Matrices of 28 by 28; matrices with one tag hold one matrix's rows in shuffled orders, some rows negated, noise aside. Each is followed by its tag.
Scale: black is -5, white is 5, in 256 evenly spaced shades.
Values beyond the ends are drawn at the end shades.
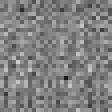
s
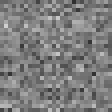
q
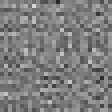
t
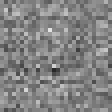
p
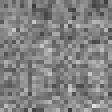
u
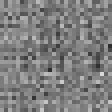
t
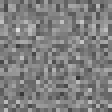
s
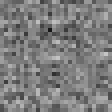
p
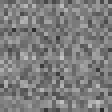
t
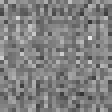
s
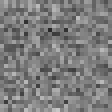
p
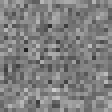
p
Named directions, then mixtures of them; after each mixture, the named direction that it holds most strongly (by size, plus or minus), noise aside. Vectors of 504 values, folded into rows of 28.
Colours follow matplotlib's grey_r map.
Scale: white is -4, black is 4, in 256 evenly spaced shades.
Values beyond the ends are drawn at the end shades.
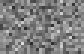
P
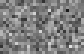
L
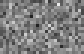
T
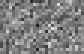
T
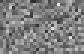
T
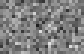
L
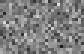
T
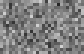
T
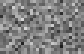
P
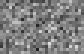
L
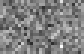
P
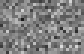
L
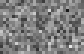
L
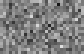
T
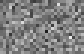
T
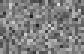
T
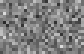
T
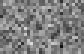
P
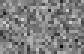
L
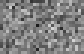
T
